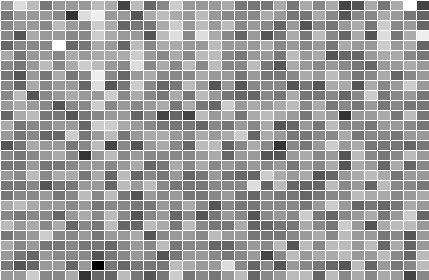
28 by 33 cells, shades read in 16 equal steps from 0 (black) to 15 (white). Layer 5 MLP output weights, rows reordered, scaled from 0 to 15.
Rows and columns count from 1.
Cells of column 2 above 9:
5
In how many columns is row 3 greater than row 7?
13
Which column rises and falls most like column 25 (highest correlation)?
16
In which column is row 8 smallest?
2
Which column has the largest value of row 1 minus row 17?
32
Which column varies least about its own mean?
31
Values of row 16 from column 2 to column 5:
7 8 9 10
